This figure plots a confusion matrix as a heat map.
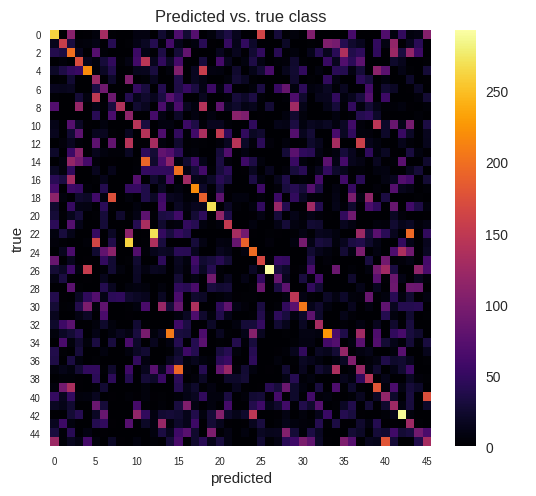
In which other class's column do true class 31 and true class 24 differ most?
42
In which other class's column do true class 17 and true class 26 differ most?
4
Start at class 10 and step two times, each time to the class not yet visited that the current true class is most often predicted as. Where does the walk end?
2
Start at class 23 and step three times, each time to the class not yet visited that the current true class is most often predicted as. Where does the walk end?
12
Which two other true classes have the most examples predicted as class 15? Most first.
37, 4
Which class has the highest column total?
15
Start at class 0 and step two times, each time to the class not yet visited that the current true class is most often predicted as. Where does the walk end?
40
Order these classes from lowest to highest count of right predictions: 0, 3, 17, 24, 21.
21, 3, 24, 17, 0
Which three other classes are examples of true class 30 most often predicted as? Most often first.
17, 13, 4
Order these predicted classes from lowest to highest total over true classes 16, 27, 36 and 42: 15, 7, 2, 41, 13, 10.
7, 13, 15, 41, 2, 10
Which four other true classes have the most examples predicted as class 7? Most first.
18, 24, 12, 9
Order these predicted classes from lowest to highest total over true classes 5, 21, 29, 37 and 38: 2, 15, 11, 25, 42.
25, 42, 2, 11, 15
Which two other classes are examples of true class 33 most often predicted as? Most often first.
14, 37
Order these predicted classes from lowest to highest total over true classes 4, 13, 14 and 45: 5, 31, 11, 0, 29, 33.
5, 33, 31, 0, 29, 11
